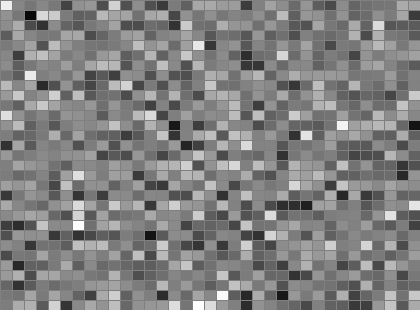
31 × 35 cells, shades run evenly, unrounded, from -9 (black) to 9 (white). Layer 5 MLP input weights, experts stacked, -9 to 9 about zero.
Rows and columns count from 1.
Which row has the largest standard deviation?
31
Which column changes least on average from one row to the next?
27
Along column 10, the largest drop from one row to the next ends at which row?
8
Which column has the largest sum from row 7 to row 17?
20
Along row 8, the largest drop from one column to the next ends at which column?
4
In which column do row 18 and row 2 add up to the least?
3
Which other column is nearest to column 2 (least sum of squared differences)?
32
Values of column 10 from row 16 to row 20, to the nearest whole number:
-3 2 2 -2 1
